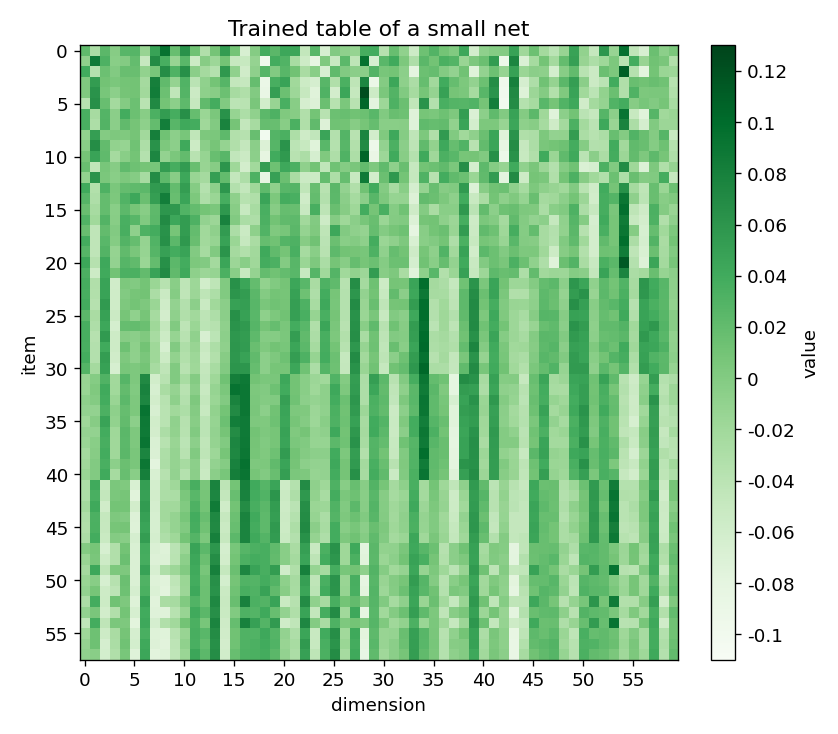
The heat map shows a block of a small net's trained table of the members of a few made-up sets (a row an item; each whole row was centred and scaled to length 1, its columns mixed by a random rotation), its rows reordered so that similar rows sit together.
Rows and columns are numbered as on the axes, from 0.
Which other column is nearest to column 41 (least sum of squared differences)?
20
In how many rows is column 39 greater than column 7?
36
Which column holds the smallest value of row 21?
33
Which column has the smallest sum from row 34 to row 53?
7
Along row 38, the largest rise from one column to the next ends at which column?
38
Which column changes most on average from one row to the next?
28
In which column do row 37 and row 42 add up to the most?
16
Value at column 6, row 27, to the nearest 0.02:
0
